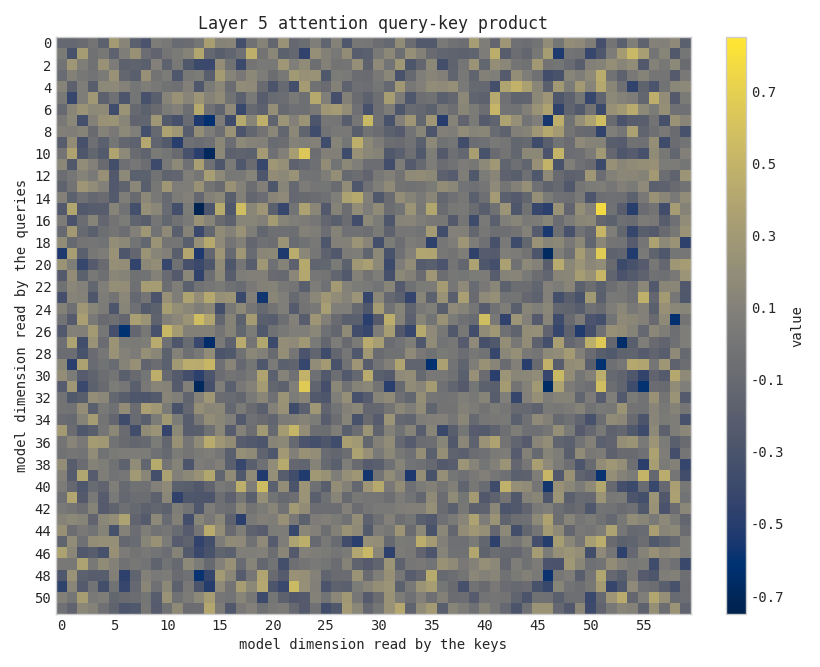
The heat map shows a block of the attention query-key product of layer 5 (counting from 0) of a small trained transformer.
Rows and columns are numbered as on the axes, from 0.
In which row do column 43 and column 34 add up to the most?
4
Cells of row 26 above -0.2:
46
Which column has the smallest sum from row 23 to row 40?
33
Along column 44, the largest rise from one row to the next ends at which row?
30
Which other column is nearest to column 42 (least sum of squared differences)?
58
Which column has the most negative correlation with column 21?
12
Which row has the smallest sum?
49
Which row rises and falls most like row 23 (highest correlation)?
39
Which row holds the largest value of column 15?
15
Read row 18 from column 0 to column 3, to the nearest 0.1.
0.2 -0.1 0 0
